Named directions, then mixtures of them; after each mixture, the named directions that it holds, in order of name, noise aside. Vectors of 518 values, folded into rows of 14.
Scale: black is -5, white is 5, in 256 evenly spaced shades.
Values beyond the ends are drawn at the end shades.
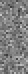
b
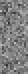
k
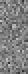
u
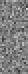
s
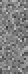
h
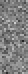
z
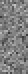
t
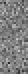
s, u.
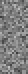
s, t.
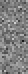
z.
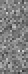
h, u.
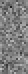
b, k.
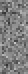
k.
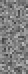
b, s, t.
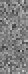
u.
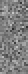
k, s.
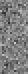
k.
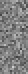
b, s, u.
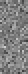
u, z.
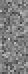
k, t.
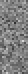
z.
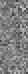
b, s.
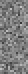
b, k, t.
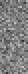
z.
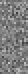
h, s, u.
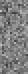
k.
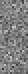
s, t, u.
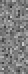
b, s.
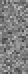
s, t, z.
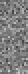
s, u, z.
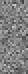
t, u.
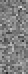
b, t, z.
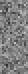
k.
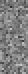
b, s, z.
